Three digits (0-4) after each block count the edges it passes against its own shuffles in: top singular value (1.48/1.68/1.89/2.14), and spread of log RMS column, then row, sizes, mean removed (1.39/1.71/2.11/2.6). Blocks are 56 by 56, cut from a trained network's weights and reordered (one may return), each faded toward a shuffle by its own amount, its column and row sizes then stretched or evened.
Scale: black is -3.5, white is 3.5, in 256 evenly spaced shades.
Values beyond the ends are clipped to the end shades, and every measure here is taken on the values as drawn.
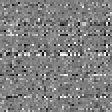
4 1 4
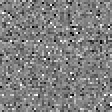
0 0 2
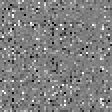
0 3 1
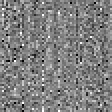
1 4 0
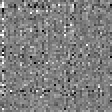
2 3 2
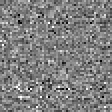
1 1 2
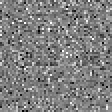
2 1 0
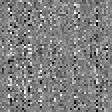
3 4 0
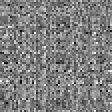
2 0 2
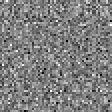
3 0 0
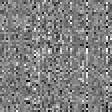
4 4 0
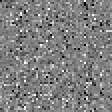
0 3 1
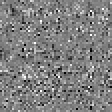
1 2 2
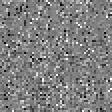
0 1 0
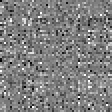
2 4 1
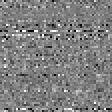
1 0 4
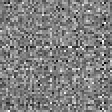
3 1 1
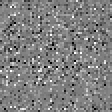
0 2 2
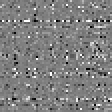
2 2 4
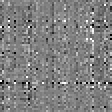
2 4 2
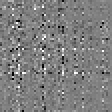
1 4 2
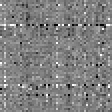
2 2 3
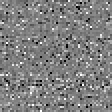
0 1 2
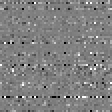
2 1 4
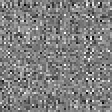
4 3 3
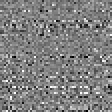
4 1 4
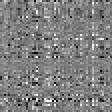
3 3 4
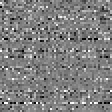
4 0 4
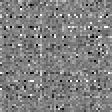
0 1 4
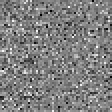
1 0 0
